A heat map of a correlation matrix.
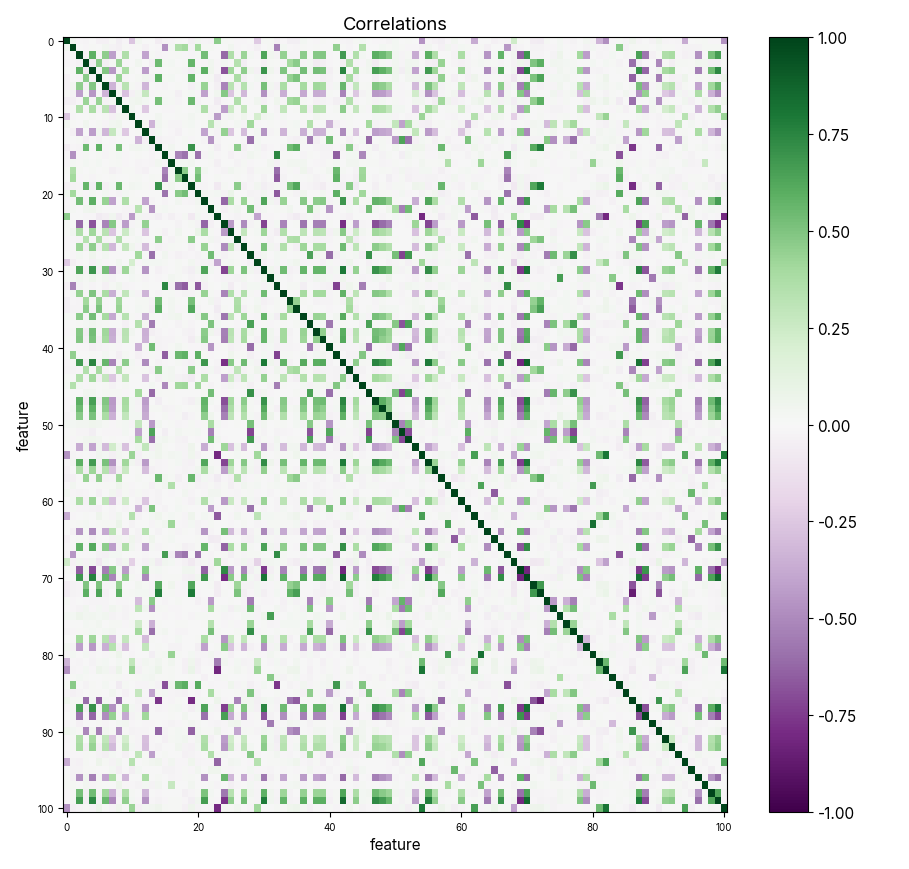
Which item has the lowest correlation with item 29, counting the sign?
23
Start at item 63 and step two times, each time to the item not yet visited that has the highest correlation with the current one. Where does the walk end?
58
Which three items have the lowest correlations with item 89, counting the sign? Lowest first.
31, 75, 83
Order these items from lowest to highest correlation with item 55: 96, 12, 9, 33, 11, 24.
24, 96, 12, 11, 9, 33
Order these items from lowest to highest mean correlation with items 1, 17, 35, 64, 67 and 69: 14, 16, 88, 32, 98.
98, 32, 16, 14, 88
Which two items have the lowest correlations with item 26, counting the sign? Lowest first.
86, 90
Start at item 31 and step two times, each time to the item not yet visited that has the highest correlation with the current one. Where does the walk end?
83
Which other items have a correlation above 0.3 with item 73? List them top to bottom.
13, 40, 51, 61
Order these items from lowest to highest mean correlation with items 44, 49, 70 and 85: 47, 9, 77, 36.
77, 9, 36, 47
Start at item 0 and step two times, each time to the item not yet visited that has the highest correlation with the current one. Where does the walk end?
68
